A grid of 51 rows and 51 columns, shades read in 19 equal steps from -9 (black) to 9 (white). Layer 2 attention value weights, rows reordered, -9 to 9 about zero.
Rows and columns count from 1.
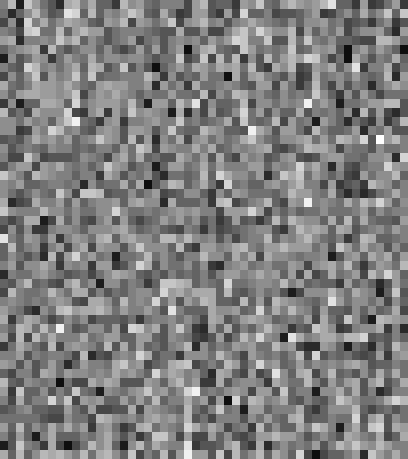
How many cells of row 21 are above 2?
8
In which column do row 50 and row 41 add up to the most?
24
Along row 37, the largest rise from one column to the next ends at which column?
17
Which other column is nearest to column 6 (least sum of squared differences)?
15
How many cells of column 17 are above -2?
41
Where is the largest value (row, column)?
16, 48
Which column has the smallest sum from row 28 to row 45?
49
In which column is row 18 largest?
51
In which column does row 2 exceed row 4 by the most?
9
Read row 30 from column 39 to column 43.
-4 1 2 3 0
